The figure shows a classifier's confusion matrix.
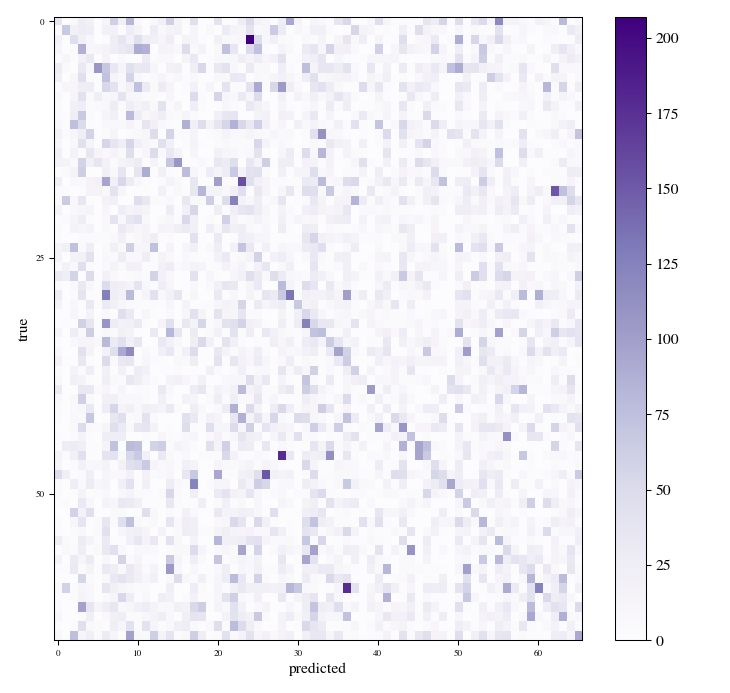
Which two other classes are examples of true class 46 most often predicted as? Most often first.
28, 34
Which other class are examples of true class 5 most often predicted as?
50
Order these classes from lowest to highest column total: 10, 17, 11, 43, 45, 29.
45, 29, 11, 10, 43, 17
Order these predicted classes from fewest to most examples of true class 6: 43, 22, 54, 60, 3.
43, 60, 22, 3, 54
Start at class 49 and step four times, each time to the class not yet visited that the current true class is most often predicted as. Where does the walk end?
31
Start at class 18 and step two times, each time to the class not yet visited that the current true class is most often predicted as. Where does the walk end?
3
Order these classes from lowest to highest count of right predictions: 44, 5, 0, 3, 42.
0, 42, 44, 3, 5
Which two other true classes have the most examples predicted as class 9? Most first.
35, 65
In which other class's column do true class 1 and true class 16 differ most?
11
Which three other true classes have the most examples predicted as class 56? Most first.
44, 60, 27
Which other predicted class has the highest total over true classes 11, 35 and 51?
9
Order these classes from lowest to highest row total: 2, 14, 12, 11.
14, 12, 2, 11
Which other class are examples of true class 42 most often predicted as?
23
